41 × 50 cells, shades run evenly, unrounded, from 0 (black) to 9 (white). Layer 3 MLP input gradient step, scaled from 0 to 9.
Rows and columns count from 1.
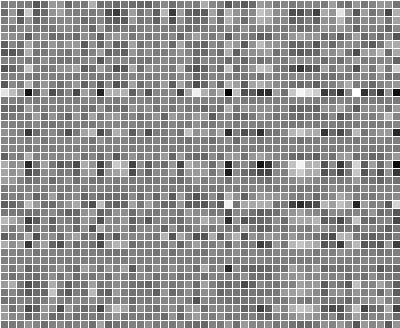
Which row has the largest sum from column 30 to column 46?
2
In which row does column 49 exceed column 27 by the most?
15
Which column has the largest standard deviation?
29
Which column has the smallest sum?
13
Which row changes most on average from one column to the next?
12
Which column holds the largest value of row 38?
48
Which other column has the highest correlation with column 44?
32
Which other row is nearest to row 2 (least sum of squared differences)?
3
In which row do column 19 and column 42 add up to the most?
26
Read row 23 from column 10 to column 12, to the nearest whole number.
4 5 4
